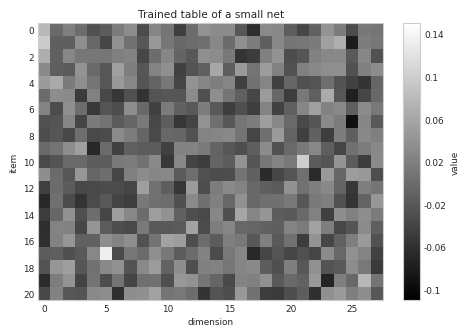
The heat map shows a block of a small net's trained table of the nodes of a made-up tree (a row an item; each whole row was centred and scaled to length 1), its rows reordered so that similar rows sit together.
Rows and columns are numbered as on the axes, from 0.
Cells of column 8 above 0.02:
4
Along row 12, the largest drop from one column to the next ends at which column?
13
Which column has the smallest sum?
25
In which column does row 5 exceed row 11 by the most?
18
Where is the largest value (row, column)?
17, 5
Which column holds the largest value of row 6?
22
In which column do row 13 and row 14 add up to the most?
16
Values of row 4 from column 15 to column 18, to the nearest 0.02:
0.02 -0.04 0 0.02
